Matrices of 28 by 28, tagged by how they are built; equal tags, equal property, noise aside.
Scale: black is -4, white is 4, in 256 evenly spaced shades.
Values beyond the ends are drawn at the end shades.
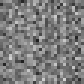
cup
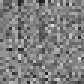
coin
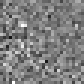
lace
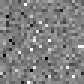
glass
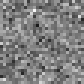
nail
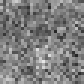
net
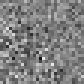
lace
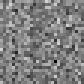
cup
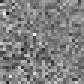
lace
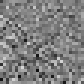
lace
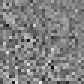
lace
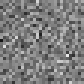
cup
